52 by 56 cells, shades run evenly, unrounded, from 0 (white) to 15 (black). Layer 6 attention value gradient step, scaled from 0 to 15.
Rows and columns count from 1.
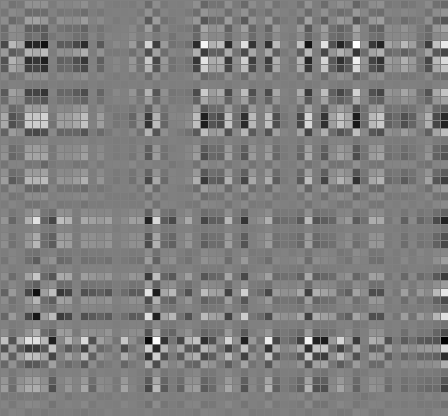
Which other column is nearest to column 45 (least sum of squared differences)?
26
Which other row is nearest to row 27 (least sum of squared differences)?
39
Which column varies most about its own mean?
56
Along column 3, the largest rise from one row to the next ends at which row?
44
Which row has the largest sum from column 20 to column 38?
28
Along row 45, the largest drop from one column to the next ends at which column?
20
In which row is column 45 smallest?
6
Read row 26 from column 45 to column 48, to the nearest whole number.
7 7 8 8
